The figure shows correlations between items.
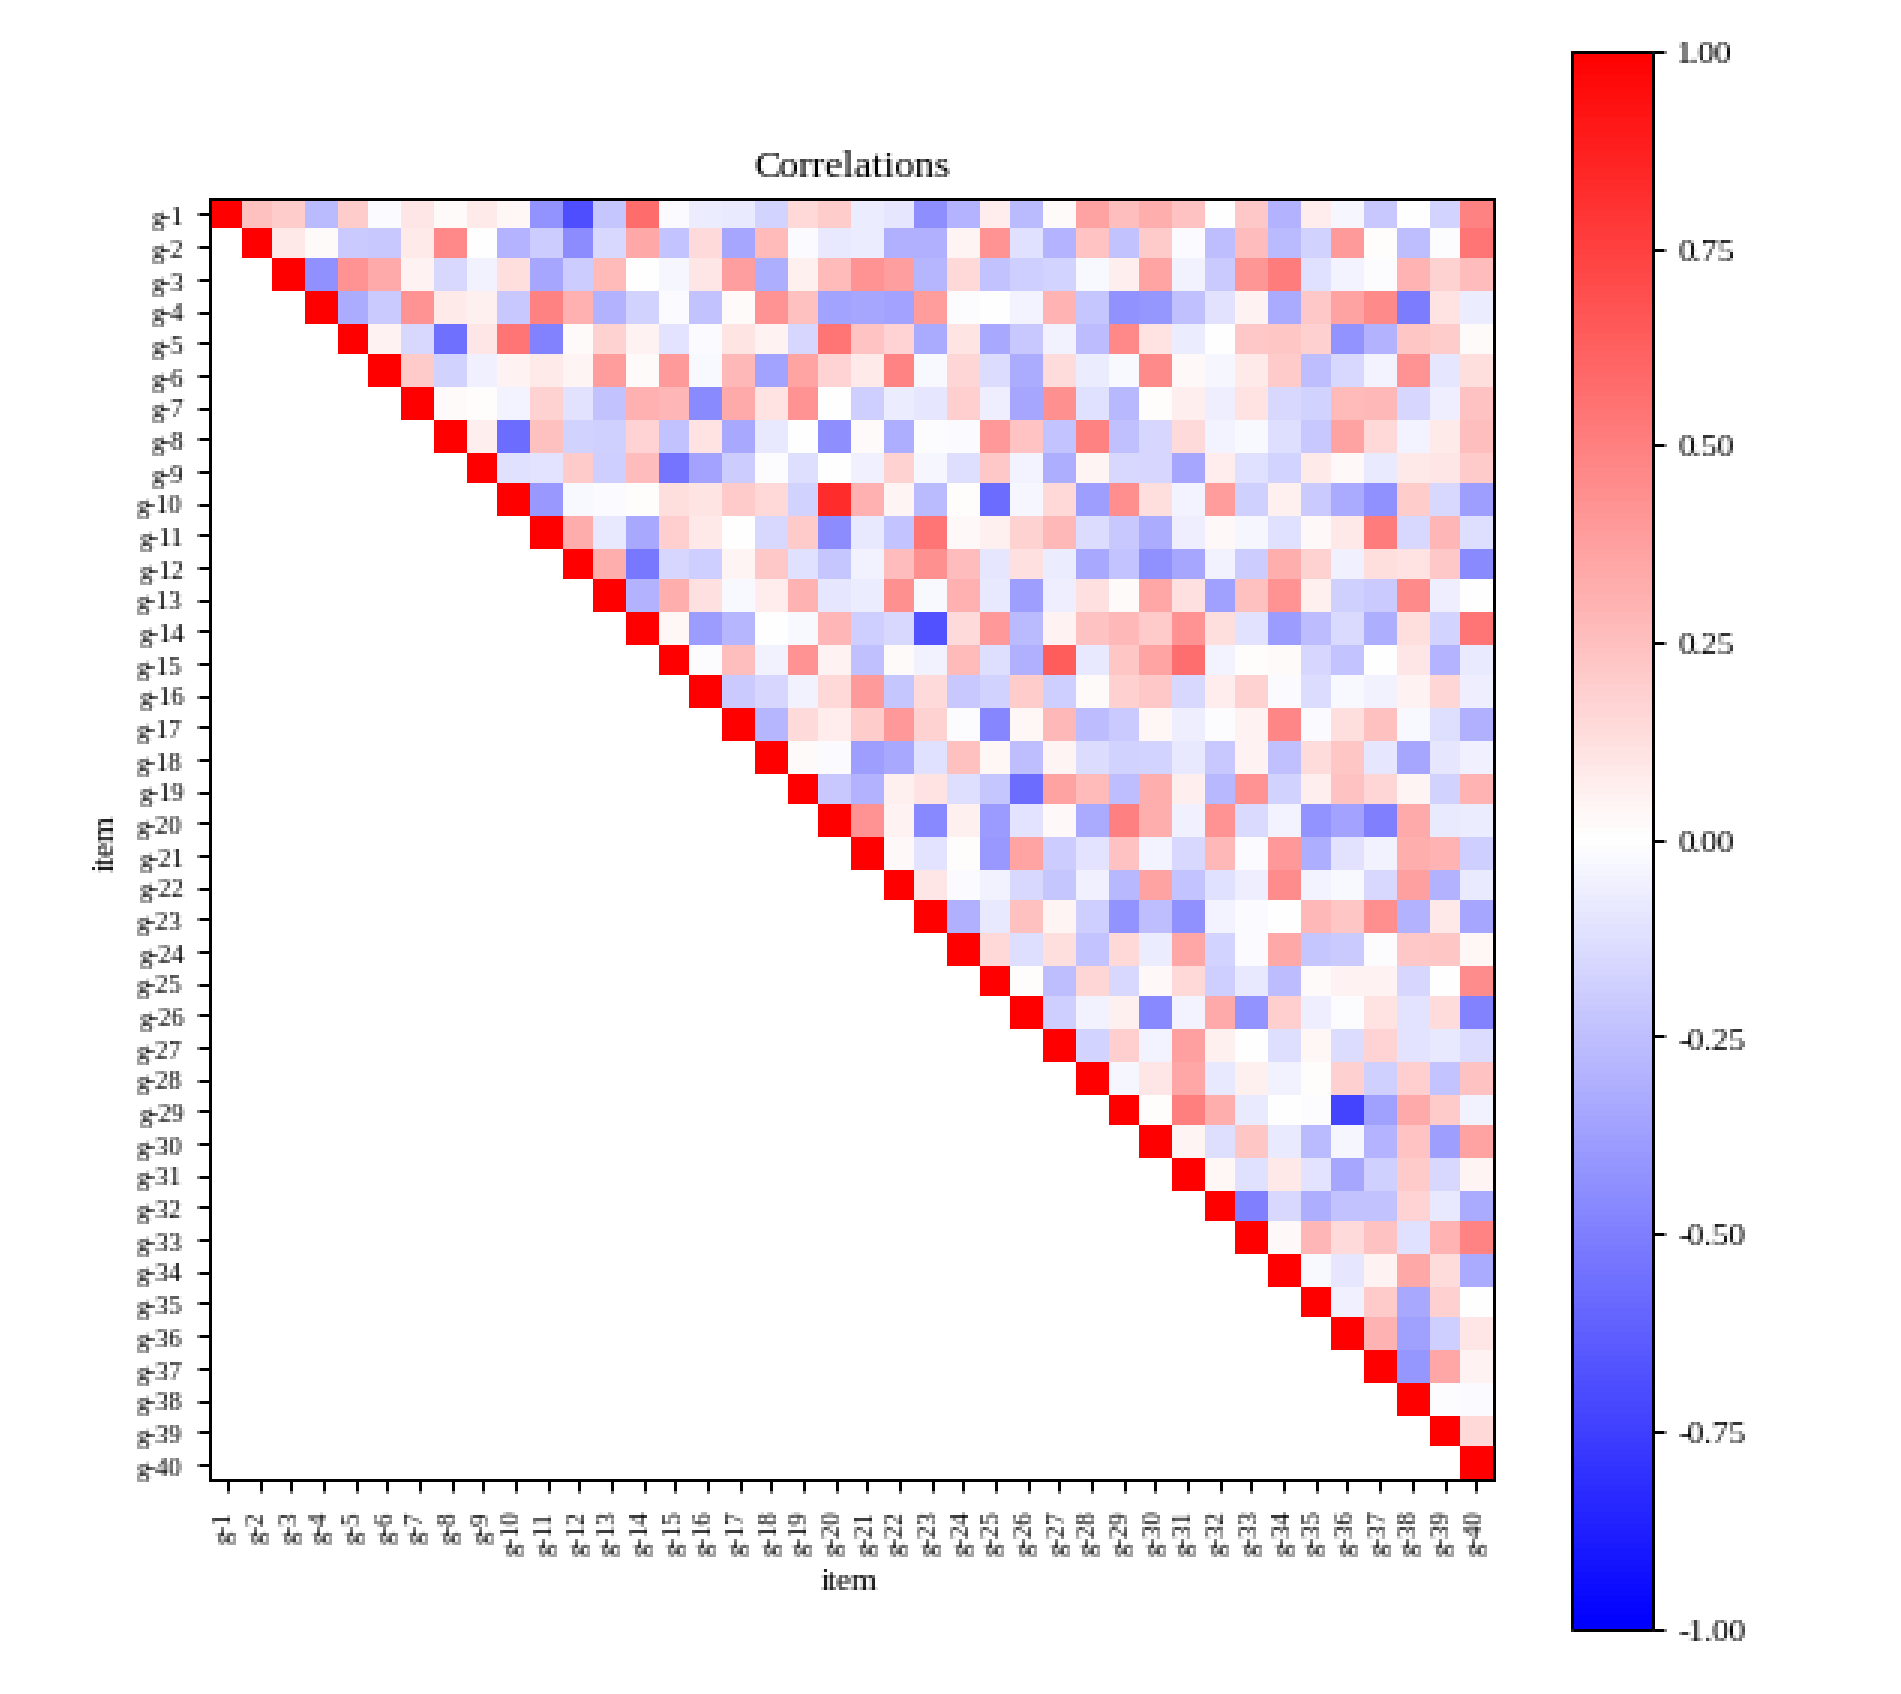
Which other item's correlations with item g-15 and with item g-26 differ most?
g-19
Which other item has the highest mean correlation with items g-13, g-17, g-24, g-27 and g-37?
g-15
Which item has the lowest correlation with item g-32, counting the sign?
g-33
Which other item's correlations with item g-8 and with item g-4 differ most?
g-28
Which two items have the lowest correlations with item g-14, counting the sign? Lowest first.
g-23, g-12
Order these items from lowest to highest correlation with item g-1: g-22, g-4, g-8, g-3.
g-4, g-22, g-8, g-3
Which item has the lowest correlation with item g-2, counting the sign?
g-12
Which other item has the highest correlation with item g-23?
g-11
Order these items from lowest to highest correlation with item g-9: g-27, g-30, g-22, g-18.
g-27, g-30, g-18, g-22
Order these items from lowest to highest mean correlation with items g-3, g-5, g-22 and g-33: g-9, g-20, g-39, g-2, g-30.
g-2, g-9, g-39, g-20, g-30
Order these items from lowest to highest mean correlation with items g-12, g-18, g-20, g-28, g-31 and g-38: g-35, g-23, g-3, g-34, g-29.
g-23, g-35, g-3, g-34, g-29
